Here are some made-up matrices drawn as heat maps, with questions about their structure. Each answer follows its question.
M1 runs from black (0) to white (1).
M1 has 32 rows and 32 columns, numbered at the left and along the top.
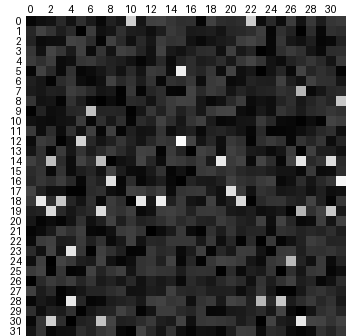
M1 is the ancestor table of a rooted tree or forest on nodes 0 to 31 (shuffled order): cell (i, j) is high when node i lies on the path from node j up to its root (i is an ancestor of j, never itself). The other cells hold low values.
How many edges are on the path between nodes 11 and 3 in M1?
2
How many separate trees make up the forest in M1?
10
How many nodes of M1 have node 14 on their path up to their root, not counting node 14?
5
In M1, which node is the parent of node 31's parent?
16
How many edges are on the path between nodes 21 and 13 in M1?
2
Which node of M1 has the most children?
18
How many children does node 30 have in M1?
2
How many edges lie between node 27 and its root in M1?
4
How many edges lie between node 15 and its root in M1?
2
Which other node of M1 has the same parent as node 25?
23
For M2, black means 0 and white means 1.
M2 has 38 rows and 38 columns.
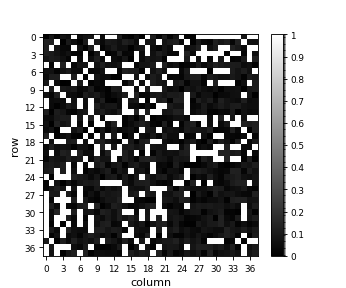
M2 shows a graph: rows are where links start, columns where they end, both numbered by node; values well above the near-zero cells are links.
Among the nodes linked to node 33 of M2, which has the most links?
node 0
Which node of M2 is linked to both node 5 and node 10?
node 15
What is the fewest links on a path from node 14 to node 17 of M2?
2
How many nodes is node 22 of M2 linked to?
4
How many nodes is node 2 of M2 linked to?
11
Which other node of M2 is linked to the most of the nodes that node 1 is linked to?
node 36
